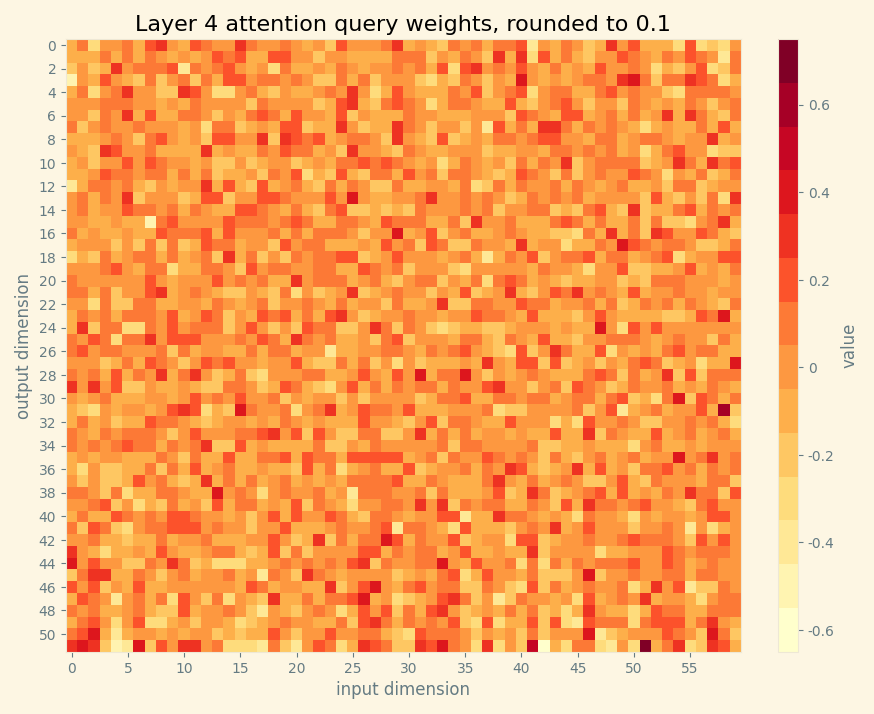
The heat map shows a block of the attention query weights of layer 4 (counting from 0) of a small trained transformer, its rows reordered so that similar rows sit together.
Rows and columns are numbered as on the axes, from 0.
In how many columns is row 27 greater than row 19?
21
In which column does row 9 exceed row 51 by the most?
4
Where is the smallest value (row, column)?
51, 42
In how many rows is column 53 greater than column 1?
23
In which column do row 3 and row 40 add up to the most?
40
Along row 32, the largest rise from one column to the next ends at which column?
46
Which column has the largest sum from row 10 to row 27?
12
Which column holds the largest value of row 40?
38
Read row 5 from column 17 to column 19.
0.1 0 0
